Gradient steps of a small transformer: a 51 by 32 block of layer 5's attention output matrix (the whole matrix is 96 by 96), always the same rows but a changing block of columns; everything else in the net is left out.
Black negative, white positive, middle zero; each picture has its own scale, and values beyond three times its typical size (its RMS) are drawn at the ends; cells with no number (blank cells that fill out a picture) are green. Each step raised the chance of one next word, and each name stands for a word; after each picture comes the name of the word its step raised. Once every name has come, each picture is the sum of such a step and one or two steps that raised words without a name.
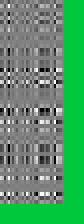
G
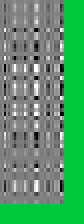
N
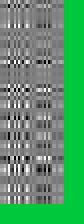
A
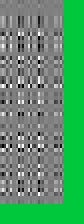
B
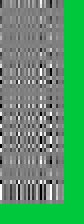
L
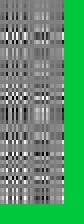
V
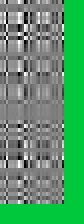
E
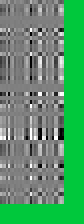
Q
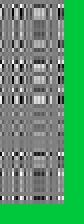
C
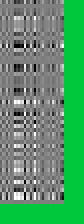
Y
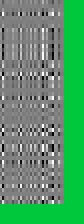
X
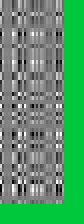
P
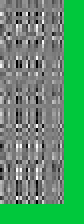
E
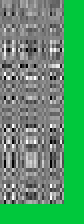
X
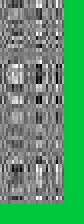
C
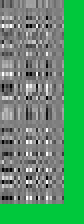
V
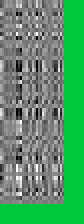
G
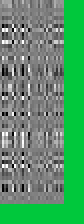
N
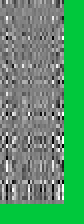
L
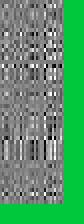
Q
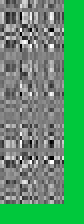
E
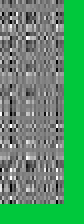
E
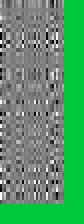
Y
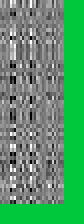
X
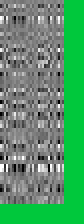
A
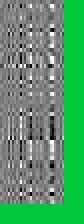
Q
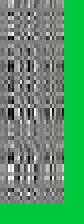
G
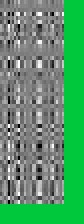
E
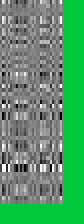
A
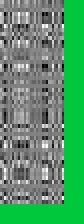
E
